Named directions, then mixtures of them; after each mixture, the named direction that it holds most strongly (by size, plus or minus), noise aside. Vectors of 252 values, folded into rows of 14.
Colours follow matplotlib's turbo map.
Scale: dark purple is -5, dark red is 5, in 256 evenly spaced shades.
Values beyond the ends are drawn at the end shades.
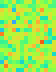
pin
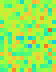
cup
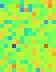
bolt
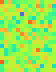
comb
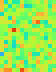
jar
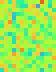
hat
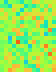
cup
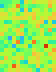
bolt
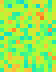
cup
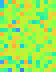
jar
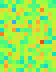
pin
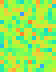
comb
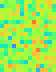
bolt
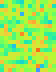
comb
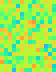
cup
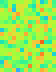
pin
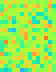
jar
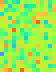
jar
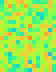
cup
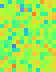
bolt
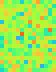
cup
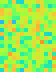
pin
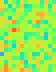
jar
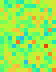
cup
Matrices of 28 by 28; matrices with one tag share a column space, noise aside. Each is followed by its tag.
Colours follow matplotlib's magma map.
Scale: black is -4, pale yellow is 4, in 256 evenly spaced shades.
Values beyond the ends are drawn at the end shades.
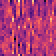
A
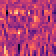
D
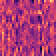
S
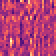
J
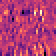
D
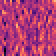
S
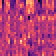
J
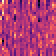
J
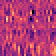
D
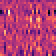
D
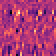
D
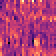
J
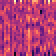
S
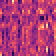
S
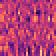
D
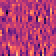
D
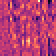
J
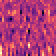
D
